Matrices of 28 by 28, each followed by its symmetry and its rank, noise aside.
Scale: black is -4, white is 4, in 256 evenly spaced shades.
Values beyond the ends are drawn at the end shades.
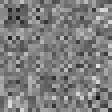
symmetric, rank four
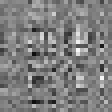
no symmetry, rank three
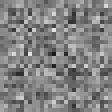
symmetric, rank three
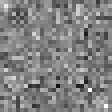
symmetric, rank five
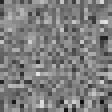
no symmetry, rank five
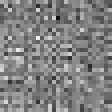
no symmetry, rank four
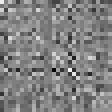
symmetric, rank three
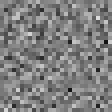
no symmetry, rank four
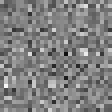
symmetric, rank four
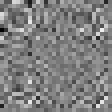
symmetric, rank four
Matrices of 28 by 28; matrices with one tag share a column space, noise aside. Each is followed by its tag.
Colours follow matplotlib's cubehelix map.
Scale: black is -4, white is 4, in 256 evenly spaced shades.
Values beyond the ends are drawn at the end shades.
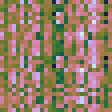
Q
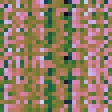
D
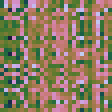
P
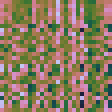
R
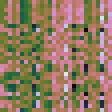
R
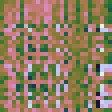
R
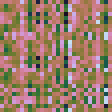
Q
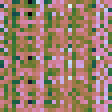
D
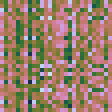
P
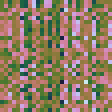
P
